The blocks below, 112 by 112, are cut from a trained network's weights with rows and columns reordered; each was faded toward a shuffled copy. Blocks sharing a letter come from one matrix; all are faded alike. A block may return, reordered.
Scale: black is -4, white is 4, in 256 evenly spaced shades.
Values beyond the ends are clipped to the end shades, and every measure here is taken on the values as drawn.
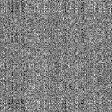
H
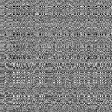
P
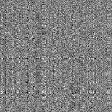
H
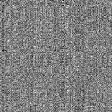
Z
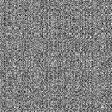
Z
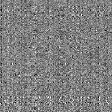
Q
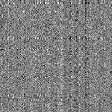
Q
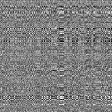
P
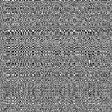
P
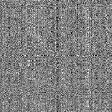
H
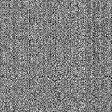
Z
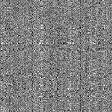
Q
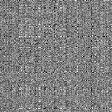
Q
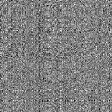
H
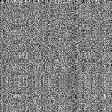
Z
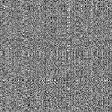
Z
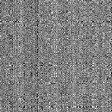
Q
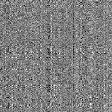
Q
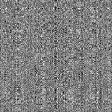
H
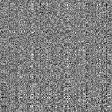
H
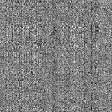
H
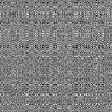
P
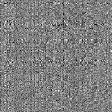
Q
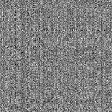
Z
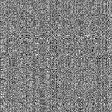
Z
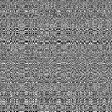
P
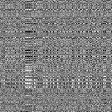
P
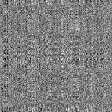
H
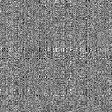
H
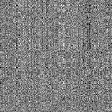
H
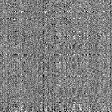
Q
